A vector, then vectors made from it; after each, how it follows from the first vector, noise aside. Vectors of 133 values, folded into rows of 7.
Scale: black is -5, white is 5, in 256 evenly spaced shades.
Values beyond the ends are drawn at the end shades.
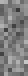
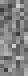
wrapped around.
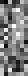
negated, scaled up.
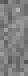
negated, shrunk.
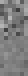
partly zeroed.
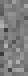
partly zeroed.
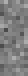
partly zeroed.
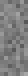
reversed, shrunk.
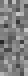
wrapped around.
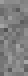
shrunk.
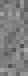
reversed, shrunk.
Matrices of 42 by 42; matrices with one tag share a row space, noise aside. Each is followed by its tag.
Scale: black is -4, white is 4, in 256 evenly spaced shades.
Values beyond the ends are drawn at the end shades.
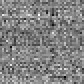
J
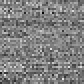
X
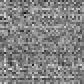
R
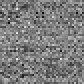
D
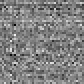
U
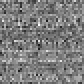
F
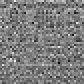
U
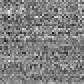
X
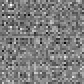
J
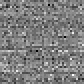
X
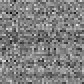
U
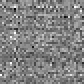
U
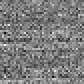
X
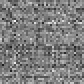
U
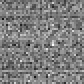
J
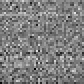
F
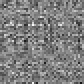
R
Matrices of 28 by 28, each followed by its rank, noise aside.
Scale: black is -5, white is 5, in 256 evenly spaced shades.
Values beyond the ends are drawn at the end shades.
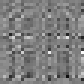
two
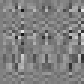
two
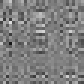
three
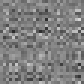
four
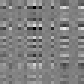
one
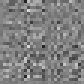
four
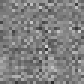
six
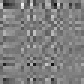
two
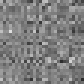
three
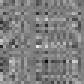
three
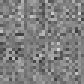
six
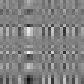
one
